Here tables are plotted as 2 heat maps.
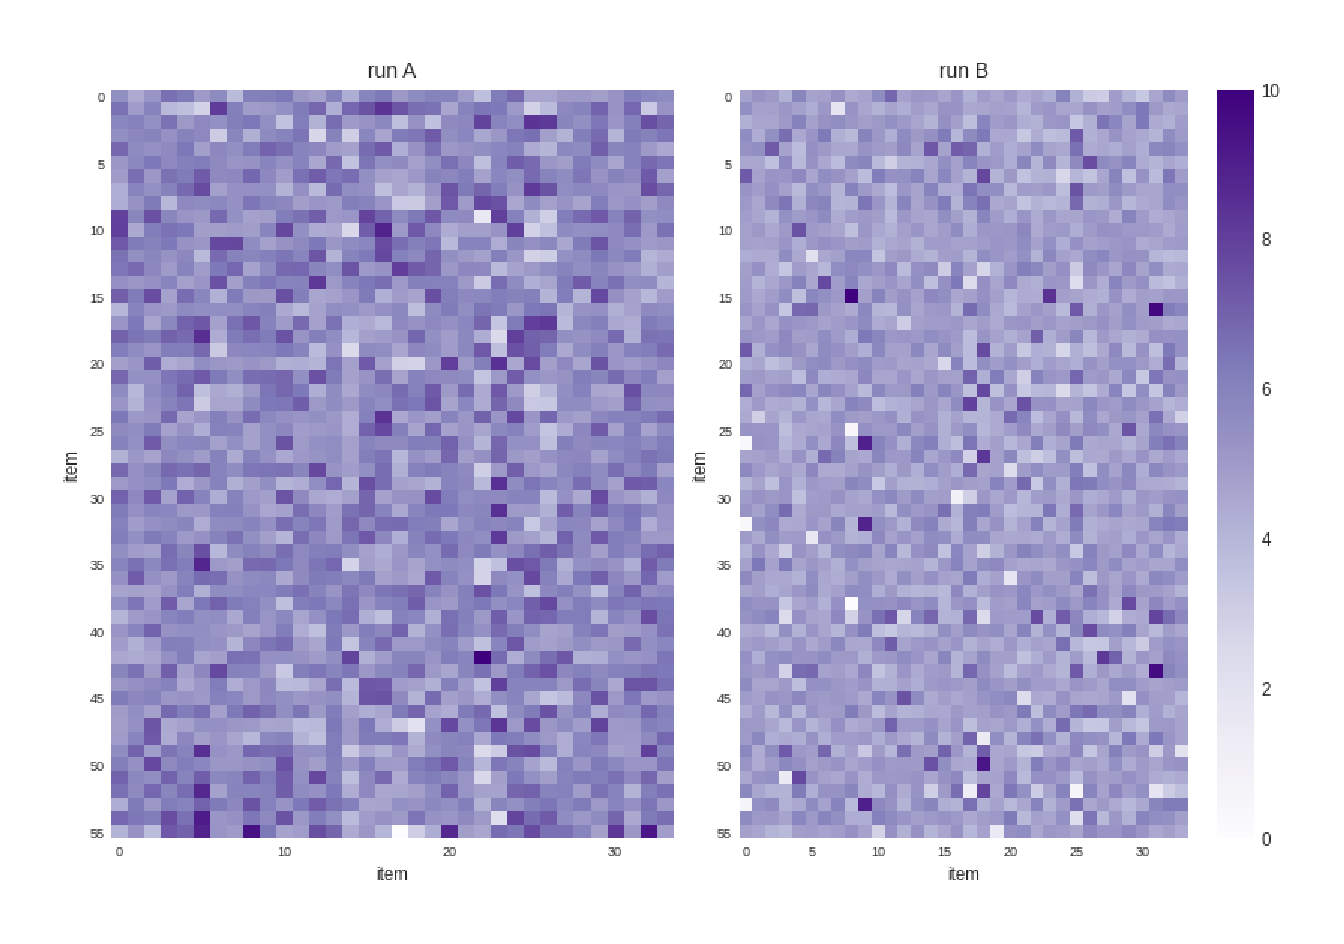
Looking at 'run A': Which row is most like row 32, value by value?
37
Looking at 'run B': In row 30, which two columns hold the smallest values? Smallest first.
16, 17
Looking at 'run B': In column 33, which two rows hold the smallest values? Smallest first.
49, 24
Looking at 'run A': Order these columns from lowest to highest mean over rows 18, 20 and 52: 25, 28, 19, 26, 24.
28, 19, 26, 24, 25
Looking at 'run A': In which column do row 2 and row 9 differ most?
22
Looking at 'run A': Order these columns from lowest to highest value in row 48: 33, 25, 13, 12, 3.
12, 3, 25, 13, 33
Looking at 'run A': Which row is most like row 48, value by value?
40
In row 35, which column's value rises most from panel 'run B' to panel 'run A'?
5
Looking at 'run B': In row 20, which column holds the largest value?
32
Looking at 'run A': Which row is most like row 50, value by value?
26
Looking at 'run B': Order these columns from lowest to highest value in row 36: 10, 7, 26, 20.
20, 26, 7, 10
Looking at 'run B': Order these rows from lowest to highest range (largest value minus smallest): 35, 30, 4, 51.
35, 4, 30, 51
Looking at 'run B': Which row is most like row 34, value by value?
13
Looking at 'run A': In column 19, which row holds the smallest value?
2
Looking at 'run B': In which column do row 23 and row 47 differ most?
17
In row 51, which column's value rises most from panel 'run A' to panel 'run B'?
22
